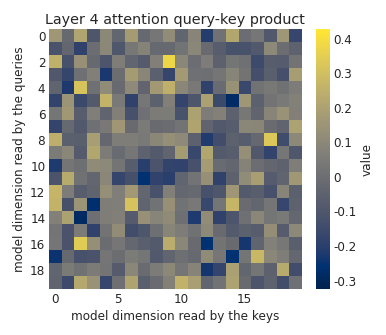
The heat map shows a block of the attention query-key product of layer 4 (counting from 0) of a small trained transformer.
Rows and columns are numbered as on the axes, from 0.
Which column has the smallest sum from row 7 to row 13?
13
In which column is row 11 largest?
1
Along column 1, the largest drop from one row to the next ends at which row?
15
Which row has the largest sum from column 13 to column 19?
6
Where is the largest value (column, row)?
9, 2
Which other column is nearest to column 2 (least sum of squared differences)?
14
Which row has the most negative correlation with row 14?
19
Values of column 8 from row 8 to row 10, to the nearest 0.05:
0.1 -0.1 -0.1
